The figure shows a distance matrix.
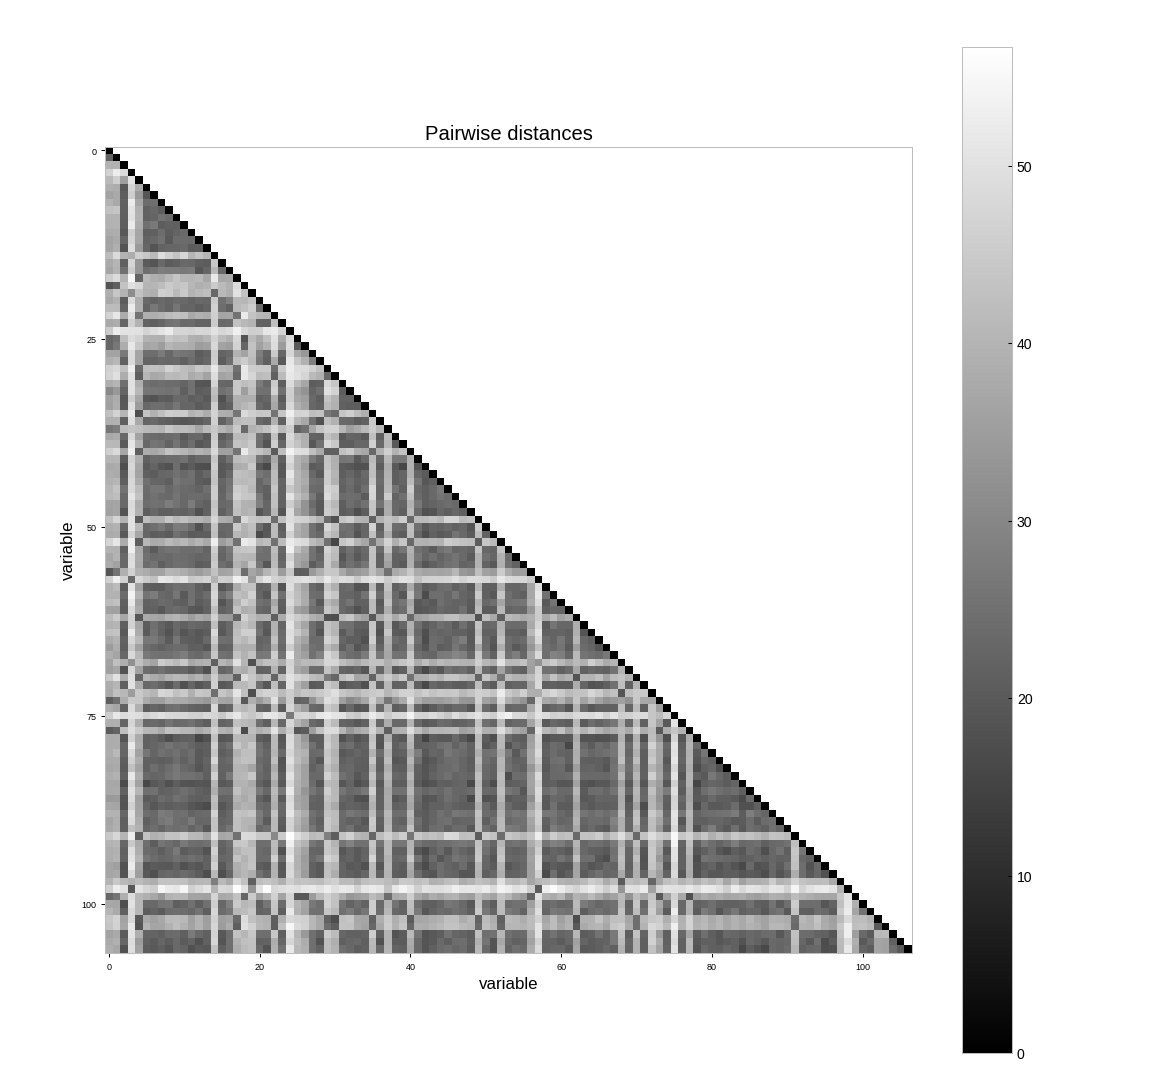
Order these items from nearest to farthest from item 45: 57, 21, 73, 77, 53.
21, 53, 73, 77, 57
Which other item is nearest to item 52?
30
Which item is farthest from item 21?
98
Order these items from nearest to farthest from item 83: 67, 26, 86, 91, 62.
86, 67, 26, 62, 91
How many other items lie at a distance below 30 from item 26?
9
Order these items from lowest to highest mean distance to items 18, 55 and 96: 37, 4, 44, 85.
85, 44, 37, 4
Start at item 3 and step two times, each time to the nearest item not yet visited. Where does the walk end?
57
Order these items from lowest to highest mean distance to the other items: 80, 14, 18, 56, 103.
80, 56, 103, 18, 14
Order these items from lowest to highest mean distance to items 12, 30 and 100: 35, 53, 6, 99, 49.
6, 53, 49, 35, 99
